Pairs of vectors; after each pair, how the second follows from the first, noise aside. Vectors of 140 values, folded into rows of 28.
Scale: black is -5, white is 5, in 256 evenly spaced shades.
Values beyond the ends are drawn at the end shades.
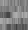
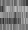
wrapped around.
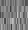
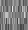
wrapped around.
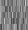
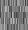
sign-scrambled.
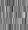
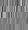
reversed, partly zeroed.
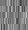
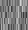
negated.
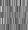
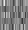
wrapped around.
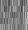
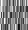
reversed, scaled up.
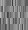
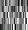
reversed, scaled up.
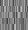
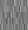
reversed, negated, shrunk.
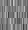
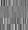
reversed, partly zeroed.
